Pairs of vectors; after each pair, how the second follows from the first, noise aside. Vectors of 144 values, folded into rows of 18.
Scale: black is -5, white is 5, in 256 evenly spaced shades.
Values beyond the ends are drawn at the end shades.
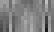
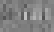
wrapped around, negated, partly zeroed.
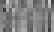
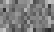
sign-scrambled.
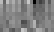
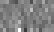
reversed, negated, partly zeroed.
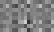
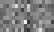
sign-scrambled.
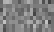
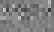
reversed, negated, partly zeroed.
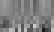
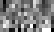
negated, scaled up.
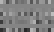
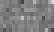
reversed, negated, partly zeroed.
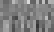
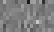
negated, partly zeroed.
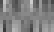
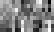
reversed, scaled up.
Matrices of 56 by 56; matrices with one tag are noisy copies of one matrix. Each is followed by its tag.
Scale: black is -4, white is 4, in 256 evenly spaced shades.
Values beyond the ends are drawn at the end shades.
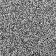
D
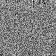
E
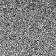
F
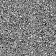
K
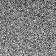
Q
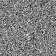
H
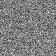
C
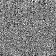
E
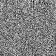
E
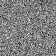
H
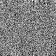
E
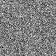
K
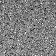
F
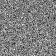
C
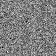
K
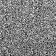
D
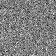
C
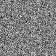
K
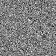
H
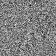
H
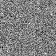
K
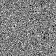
H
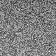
Q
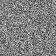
H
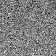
F
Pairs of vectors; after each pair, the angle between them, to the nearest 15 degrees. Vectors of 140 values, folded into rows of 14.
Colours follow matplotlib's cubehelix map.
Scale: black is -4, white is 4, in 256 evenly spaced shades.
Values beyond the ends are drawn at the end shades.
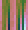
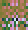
90 degrees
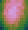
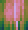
30 degrees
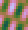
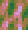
150 degrees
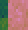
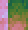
150 degrees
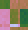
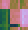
165 degrees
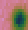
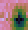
15 degrees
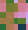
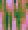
105 degrees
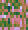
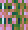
75 degrees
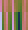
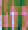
45 degrees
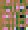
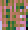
135 degrees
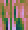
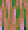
105 degrees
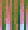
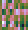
120 degrees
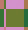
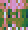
45 degrees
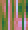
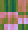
75 degrees
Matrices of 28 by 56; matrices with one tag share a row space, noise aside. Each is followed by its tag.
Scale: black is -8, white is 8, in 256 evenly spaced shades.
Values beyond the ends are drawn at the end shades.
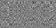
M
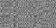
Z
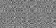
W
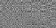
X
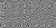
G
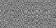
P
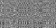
Z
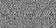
M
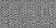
M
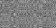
Z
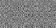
P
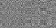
X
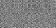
P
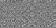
W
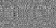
Z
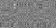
Z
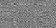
Z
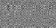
M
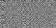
G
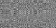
Z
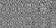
X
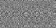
P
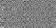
G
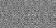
P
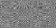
Z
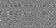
M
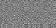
P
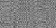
Z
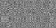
M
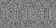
M
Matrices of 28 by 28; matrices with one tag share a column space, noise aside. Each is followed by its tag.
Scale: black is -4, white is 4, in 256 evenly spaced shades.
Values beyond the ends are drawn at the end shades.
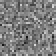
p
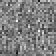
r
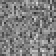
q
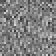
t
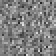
q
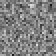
p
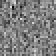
q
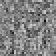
r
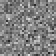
p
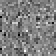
t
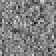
q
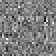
t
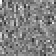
q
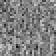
r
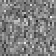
t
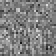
r
